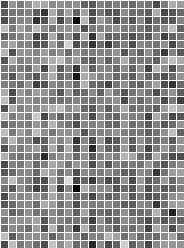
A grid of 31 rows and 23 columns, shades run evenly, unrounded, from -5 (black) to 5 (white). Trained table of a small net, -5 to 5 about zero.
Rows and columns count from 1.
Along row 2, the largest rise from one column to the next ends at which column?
7
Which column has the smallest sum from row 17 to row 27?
10
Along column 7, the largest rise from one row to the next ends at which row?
31
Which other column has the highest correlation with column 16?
2
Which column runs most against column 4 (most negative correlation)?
18
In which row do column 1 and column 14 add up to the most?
30
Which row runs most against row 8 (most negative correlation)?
13
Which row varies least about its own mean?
16
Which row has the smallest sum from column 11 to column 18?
6
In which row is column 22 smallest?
27
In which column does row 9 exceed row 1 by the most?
20
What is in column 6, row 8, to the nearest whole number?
1
